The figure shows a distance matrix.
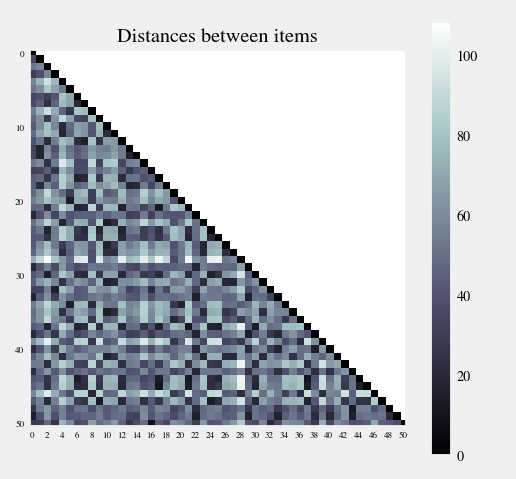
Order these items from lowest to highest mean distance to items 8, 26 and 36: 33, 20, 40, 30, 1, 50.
20, 33, 40, 50, 1, 30
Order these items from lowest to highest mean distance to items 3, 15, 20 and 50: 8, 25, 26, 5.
25, 5, 26, 8
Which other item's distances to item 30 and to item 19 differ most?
2
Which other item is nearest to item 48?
43
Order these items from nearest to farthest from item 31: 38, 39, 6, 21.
39, 38, 6, 21
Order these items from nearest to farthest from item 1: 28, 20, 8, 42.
42, 20, 8, 28
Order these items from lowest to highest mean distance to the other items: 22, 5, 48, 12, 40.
22, 48, 40, 12, 5
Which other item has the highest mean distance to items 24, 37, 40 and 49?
28
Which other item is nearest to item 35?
10
